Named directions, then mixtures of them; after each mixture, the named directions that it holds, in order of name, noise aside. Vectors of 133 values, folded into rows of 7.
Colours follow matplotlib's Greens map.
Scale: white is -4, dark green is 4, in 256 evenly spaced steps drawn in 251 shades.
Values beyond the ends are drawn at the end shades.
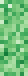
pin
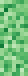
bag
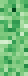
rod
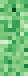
rod.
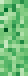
bag, rod.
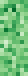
bag, rod.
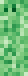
bag, pin, rod.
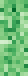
rod.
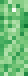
pin, rod.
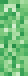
bag, rod.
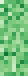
bag, pin.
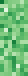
bag, pin.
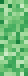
pin.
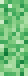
pin.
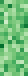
bag, pin, rod.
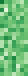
bag, pin.
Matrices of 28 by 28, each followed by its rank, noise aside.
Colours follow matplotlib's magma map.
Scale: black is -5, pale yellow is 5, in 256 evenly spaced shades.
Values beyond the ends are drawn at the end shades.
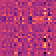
three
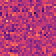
six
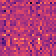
three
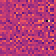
three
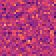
six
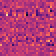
three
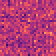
eight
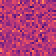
six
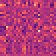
three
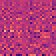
three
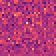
eight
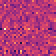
four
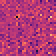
six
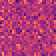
four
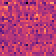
four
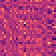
four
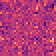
six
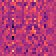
four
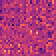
six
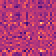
four
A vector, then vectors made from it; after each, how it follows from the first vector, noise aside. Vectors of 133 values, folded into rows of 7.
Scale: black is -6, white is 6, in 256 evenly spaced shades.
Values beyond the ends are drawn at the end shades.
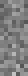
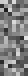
reversed, scaled up.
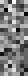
reversed, scaled up.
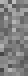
reversed.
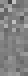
reversed, partly zeroed.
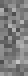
wrapped around, negated.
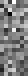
reversed, scaled up.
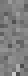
partly zeroed.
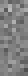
reversed, partly zeroed.
